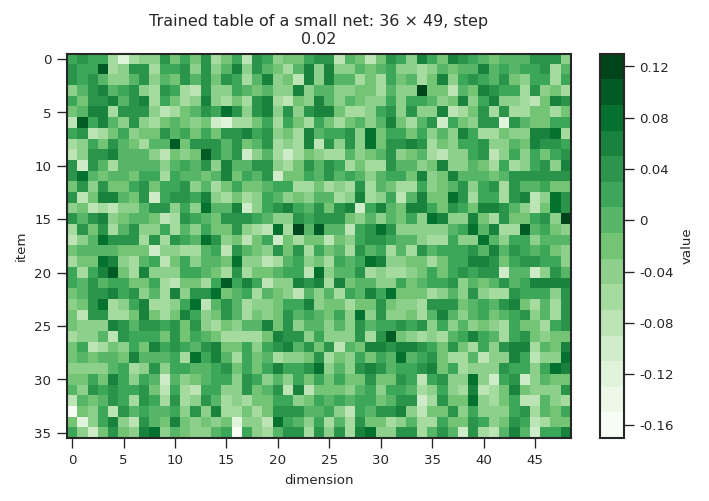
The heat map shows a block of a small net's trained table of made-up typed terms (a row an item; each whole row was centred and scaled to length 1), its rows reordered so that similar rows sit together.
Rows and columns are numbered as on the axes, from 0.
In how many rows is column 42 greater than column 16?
14
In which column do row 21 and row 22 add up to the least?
9
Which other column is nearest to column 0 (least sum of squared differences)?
18
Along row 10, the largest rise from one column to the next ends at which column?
2
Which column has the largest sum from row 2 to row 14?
13
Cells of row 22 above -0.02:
28
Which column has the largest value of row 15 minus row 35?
16
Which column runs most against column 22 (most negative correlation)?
19
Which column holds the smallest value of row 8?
24
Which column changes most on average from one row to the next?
4
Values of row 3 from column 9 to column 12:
0.04 0.02 -0.06 -0.08
